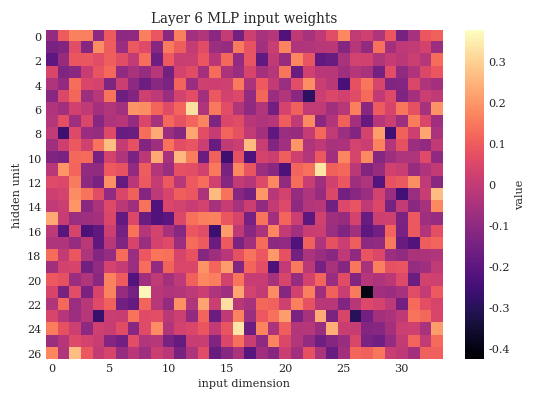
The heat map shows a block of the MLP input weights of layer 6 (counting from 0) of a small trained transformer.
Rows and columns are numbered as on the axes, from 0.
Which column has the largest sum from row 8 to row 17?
12
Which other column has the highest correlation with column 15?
13
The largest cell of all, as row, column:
21, 8
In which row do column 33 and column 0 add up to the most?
24
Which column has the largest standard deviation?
14
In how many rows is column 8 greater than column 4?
19
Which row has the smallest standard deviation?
3
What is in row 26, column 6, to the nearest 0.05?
-0.1
